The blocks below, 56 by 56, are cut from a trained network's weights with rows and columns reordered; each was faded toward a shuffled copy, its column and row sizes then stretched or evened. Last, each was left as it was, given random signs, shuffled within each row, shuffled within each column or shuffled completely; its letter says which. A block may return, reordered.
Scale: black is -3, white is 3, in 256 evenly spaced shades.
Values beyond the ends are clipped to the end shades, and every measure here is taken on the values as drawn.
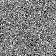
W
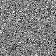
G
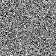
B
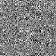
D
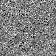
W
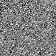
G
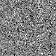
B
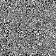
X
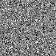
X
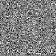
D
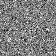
G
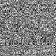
D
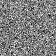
W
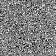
G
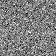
W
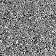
G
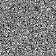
X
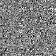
X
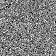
W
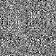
D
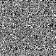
X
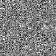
D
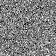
W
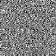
D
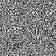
D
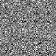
D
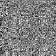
D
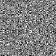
D
